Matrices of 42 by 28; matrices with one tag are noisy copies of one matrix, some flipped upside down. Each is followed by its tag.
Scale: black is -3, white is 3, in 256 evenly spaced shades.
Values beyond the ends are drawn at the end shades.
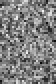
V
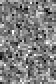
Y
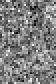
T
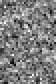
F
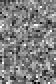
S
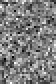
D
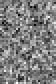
T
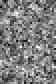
F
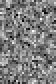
S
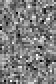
S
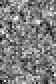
V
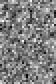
Y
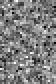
T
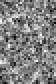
F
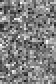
Y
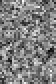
V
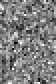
D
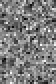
D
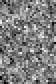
F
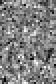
V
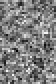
T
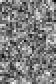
Y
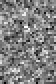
F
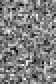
T
